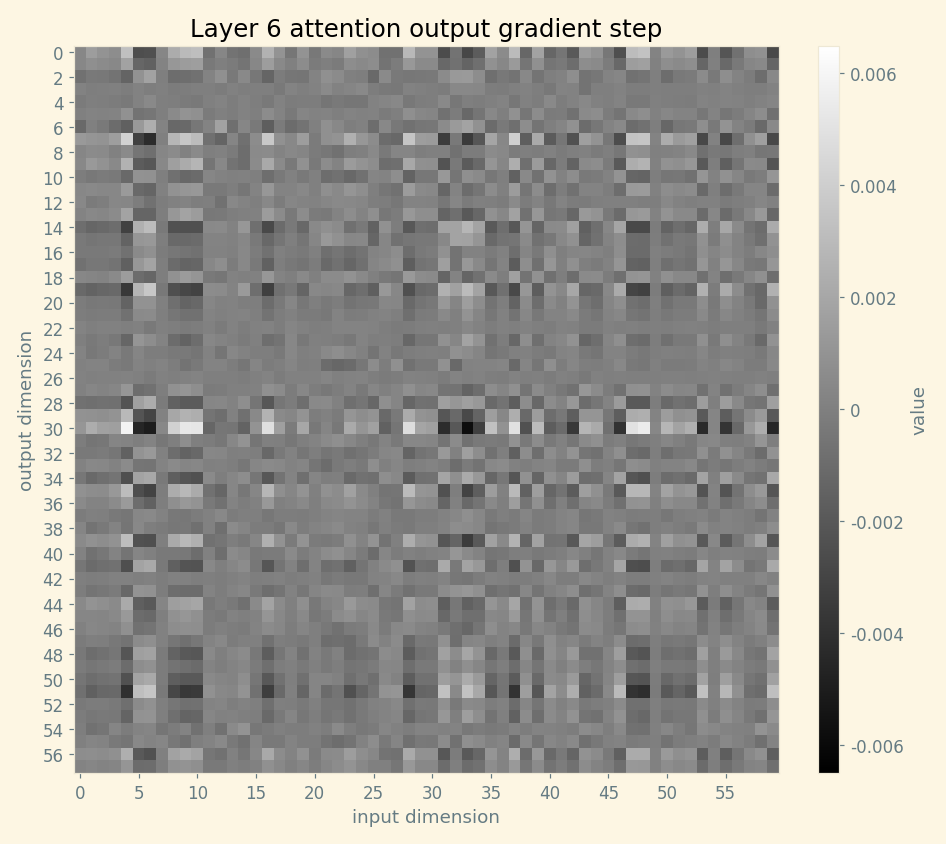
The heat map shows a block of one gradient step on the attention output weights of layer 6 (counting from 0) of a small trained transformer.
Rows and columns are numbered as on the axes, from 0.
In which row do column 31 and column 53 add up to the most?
51
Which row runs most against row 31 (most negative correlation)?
55
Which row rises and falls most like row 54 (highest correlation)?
31
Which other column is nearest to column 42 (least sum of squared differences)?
34
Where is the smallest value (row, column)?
30, 33
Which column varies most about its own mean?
4
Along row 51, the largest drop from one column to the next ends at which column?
47
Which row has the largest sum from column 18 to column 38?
7
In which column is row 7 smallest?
6
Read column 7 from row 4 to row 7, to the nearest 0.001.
0 0 0 0
